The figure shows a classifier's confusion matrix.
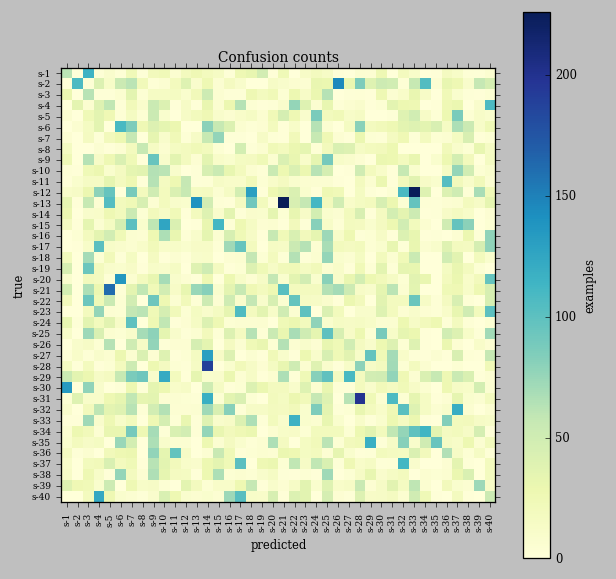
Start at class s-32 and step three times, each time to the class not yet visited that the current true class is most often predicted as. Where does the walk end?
s-4
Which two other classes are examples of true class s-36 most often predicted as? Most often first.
s-11, s-9
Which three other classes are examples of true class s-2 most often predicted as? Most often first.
s-26, s-34, s-28
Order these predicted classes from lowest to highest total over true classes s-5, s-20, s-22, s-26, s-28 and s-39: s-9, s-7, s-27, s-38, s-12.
s-38, s-12, s-27, s-7, s-9
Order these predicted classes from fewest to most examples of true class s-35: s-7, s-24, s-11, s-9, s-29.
s-11, s-24, s-7, s-9, s-29
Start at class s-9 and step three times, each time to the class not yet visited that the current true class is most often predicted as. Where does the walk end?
s-1
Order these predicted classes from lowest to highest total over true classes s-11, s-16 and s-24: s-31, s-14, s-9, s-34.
s-31, s-34, s-14, s-9
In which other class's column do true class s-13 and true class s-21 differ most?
s-24
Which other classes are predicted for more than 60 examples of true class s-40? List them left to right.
s-4, s-16, s-17
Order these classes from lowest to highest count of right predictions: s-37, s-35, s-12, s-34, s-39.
s-37, s-12, s-39, s-35, s-34
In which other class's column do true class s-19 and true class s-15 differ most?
s-10
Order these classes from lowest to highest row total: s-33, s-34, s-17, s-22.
s-33, s-17, s-22, s-34
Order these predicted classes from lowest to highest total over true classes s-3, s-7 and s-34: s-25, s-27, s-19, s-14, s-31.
s-27, s-19, s-31, s-25, s-14
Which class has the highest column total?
s-14
